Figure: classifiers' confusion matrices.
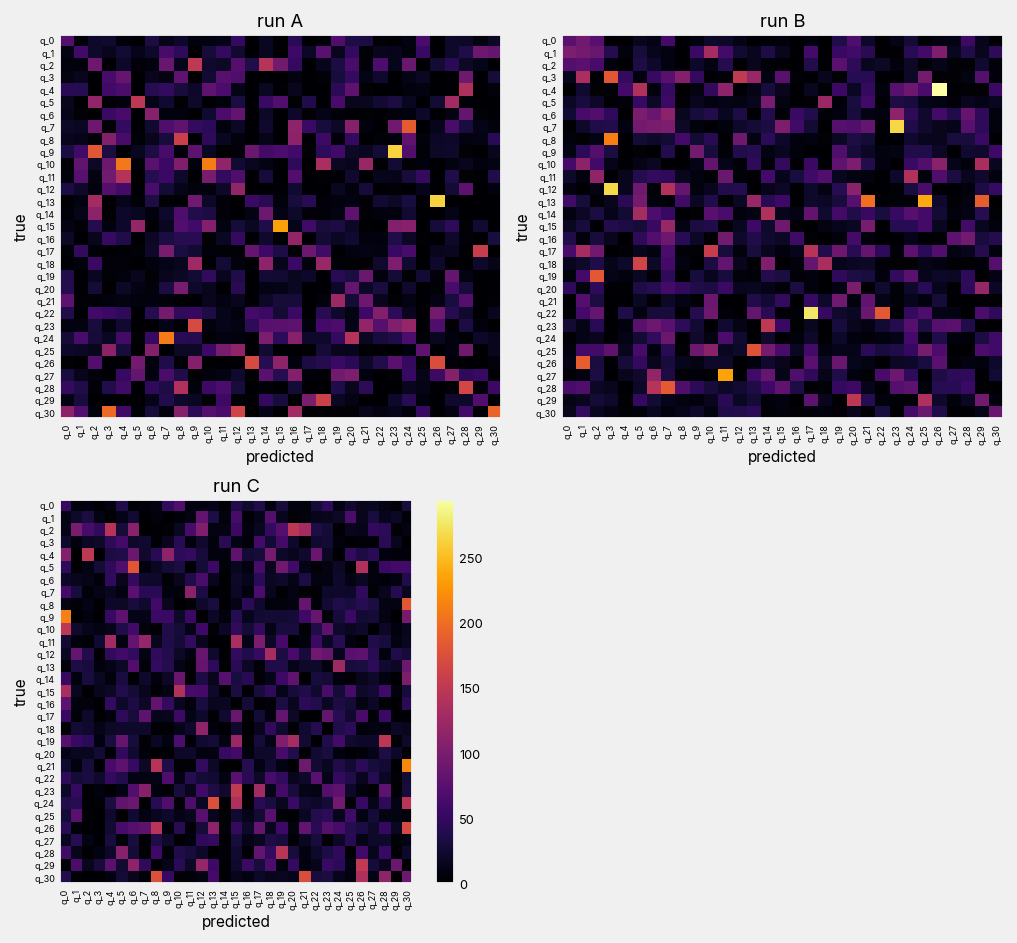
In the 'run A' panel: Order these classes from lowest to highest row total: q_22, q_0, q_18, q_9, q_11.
q_0, q_18, q_11, q_22, q_9
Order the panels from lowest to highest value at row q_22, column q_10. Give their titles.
run C, run A, run B
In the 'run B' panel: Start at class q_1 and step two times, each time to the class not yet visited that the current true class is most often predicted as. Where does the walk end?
q_29
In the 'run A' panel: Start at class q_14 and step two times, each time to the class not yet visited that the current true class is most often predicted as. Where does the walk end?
q_9
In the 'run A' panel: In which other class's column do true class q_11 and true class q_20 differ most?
q_4
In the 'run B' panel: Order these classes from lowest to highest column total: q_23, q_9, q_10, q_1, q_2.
q_9, q_23, q_10, q_2, q_1
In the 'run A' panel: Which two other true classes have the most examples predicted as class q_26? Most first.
q_13, q_22
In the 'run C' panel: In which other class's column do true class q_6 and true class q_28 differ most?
q_19
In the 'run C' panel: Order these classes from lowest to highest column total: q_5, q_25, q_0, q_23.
q_25, q_23, q_5, q_0
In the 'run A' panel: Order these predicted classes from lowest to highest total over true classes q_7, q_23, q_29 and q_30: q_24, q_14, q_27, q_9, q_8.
q_27, q_14, q_8, q_9, q_24
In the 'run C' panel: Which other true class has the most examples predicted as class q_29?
q_5
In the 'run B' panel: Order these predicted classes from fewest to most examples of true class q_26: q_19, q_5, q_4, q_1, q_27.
q_27, q_4, q_5, q_19, q_1
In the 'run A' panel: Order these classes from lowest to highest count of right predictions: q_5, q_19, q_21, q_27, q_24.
q_19, q_24, q_21, q_27, q_5
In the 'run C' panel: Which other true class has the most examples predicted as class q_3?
q_2
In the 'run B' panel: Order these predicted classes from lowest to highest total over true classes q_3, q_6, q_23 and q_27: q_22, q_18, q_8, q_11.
q_18, q_22, q_8, q_11
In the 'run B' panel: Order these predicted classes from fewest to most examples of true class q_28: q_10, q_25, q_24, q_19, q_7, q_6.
q_25, q_10, q_19, q_24, q_6, q_7
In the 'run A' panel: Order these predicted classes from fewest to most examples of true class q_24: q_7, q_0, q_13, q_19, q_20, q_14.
q_13, q_0, q_19, q_14, q_20, q_7
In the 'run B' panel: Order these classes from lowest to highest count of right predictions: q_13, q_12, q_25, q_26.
q_12, q_26, q_25, q_13
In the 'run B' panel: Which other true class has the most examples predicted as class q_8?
q_3
